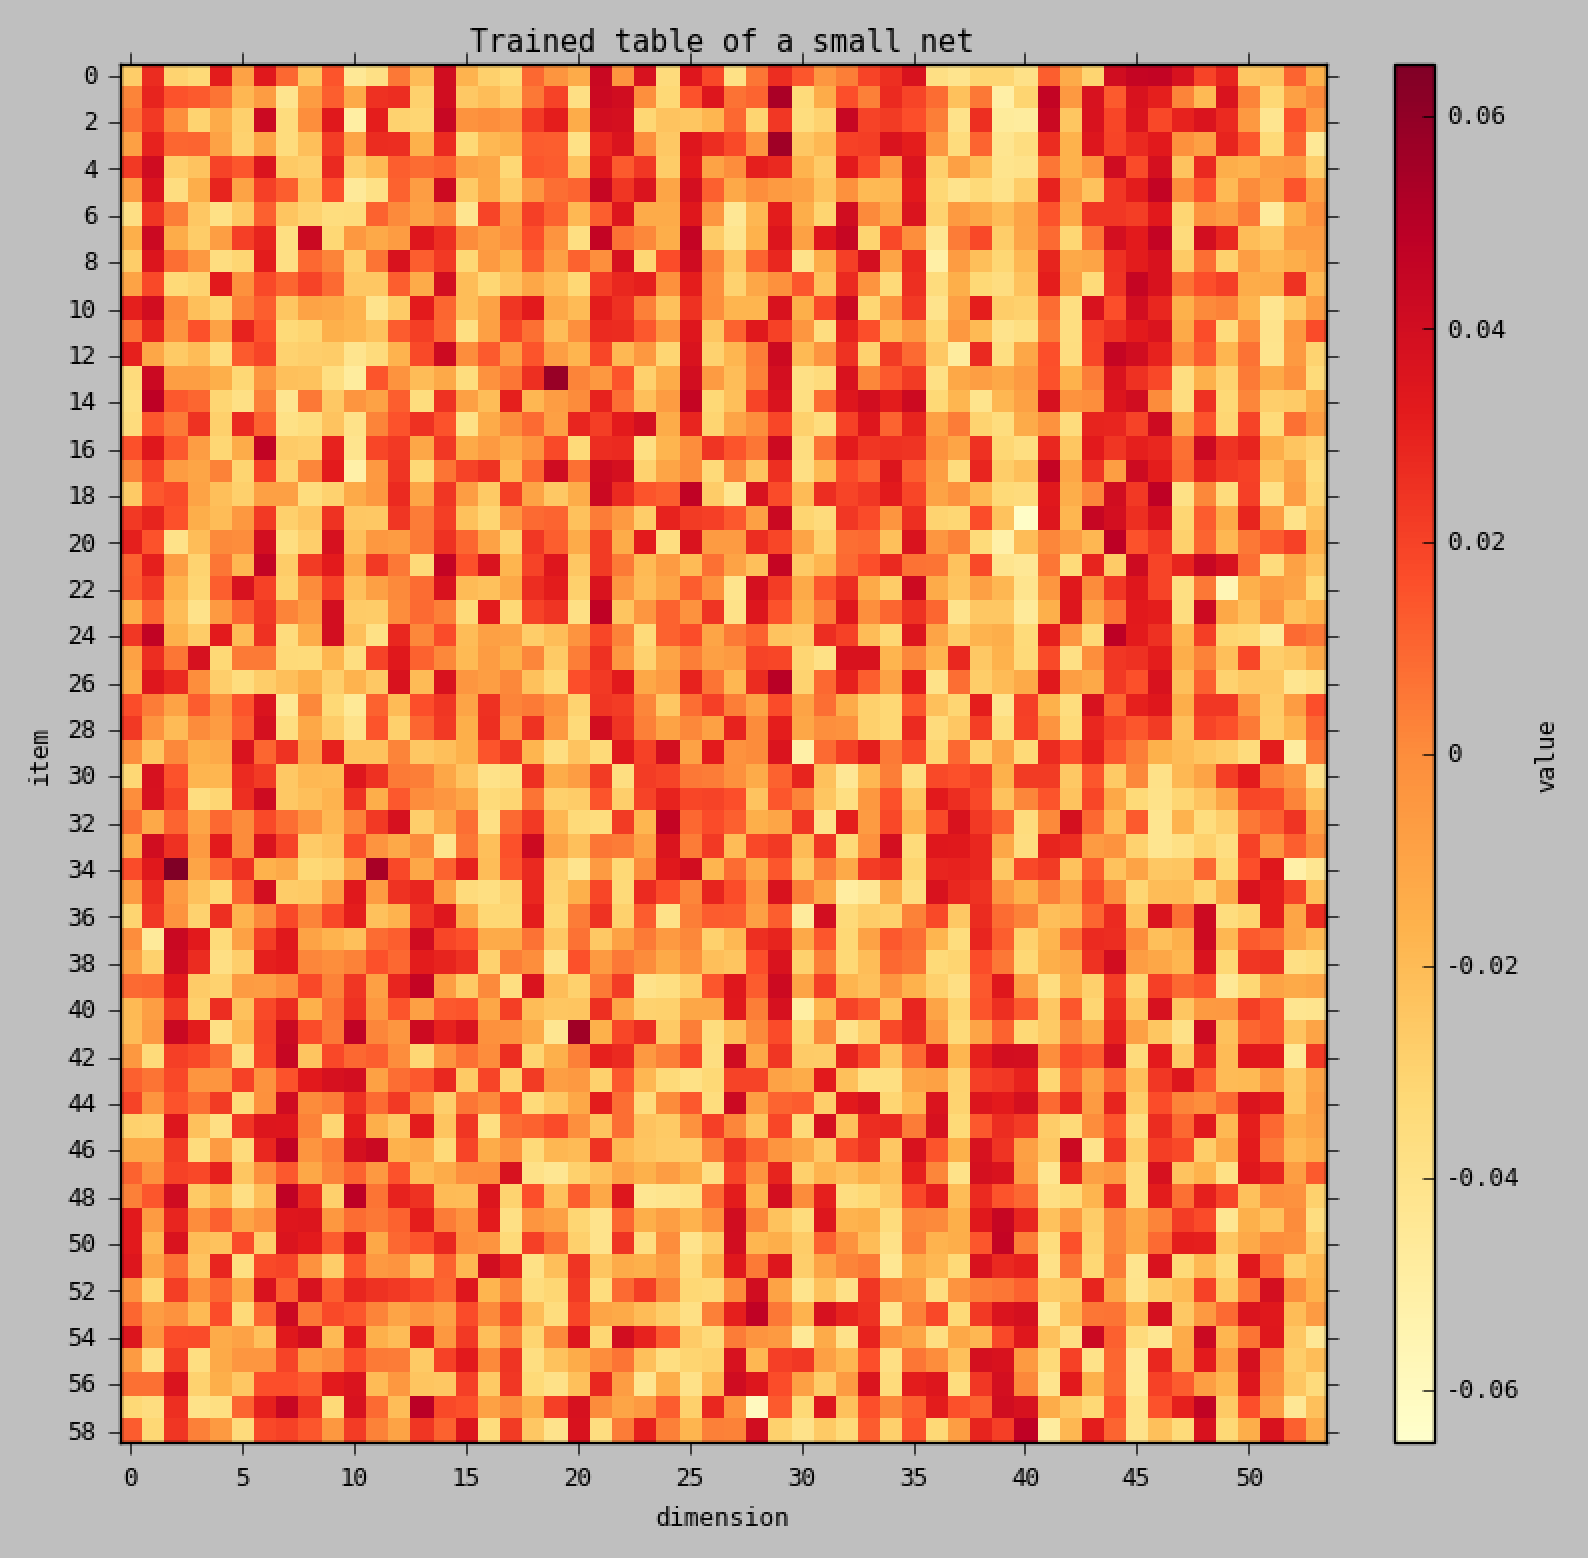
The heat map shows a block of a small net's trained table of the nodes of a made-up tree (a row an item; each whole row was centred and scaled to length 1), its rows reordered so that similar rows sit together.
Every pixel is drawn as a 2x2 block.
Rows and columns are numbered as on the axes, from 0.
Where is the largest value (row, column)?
34, 2
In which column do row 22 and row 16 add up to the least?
40
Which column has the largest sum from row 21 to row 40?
29
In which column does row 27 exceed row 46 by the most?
43
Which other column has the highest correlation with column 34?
41
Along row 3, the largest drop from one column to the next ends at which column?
30
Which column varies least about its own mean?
53
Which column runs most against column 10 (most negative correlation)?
45
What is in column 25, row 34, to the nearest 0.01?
0.04
